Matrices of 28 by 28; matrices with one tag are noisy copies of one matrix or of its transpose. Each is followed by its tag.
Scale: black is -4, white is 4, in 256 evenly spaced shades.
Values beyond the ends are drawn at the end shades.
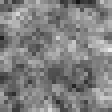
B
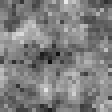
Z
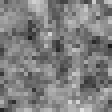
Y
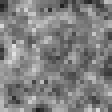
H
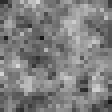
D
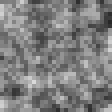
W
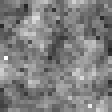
Z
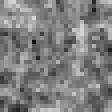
W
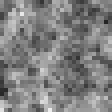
B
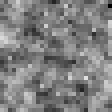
Y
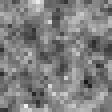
Y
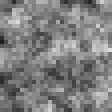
B
